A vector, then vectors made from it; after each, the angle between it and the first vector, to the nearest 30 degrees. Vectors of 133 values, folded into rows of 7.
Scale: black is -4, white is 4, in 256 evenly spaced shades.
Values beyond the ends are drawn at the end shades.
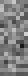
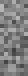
30 degrees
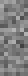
30 degrees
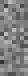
60 degrees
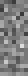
150 degrees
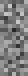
90 degrees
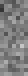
150 degrees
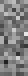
30 degrees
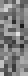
90 degrees
